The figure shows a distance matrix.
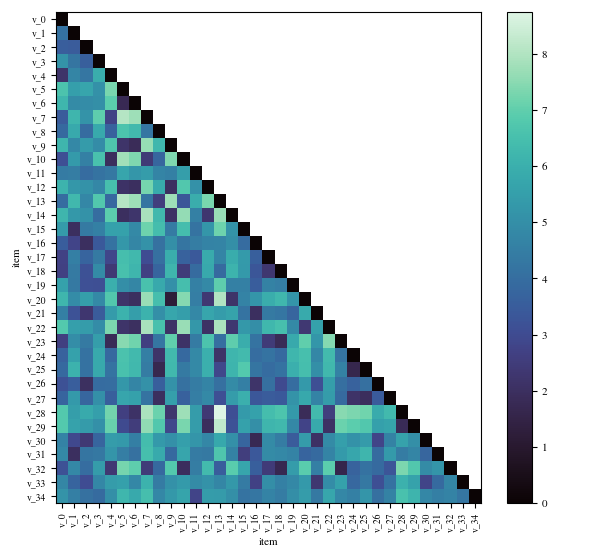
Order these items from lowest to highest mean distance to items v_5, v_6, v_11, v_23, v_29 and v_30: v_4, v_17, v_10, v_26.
v_26, v_17, v_4, v_10
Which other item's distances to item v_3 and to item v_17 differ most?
v_7
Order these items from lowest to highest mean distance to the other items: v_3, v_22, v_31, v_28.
v_31, v_3, v_22, v_28
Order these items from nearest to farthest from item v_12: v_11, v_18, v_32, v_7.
v_11, v_18, v_32, v_7
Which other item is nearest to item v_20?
v_9
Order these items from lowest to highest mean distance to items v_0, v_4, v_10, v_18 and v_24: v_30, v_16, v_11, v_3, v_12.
v_16, v_11, v_30, v_3, v_12
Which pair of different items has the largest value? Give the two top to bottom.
v_13, v_28
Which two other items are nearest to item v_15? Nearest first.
v_1, v_31
